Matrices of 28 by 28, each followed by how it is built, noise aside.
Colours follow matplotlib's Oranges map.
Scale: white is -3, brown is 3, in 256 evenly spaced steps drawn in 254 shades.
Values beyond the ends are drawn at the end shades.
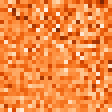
upper triangular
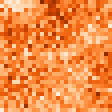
smooth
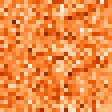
repeating rows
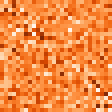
banded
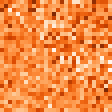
upper triangular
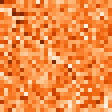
banded
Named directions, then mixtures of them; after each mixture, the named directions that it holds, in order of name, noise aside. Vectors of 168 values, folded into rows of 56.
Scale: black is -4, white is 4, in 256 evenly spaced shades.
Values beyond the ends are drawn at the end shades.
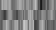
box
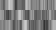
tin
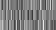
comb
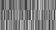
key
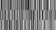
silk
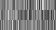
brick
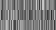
brick, comb.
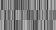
comb, silk, tin.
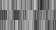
box.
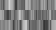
tin.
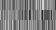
brick, key.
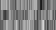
box.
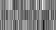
brick, tin.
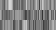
brick, tin.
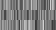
box, comb, key.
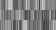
brick, tin.
